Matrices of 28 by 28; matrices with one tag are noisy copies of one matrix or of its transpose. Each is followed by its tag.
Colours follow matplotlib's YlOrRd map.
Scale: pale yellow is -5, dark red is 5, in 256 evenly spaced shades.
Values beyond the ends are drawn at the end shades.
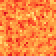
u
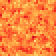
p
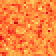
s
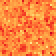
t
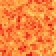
t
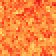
s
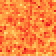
t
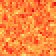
s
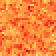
t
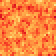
u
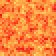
p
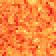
s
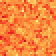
s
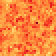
t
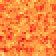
p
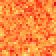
s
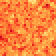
s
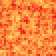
u
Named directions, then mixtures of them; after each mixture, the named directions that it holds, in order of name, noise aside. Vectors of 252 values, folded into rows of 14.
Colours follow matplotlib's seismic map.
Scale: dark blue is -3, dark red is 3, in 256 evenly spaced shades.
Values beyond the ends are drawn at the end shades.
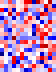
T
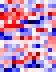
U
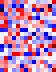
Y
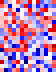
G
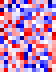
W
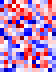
U, W.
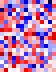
T, W.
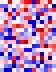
T, U.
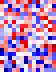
G, T.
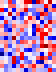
T.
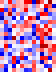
T.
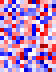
T, W.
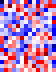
G, W.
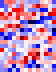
G, U.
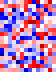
T, U.
